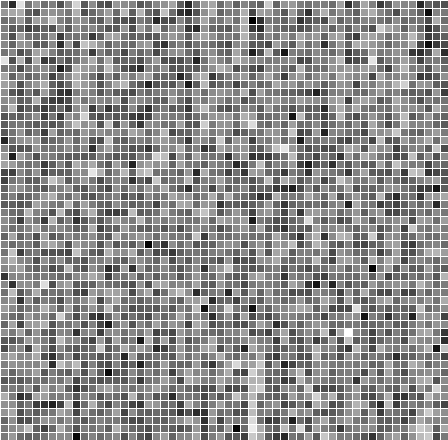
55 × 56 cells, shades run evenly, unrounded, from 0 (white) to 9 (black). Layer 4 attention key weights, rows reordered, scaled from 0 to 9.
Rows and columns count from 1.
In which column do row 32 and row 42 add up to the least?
44
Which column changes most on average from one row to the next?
55
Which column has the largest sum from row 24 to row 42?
32
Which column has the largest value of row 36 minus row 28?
39
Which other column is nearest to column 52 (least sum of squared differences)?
46
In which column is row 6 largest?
54
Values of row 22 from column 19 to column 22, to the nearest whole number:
2 5 5 5
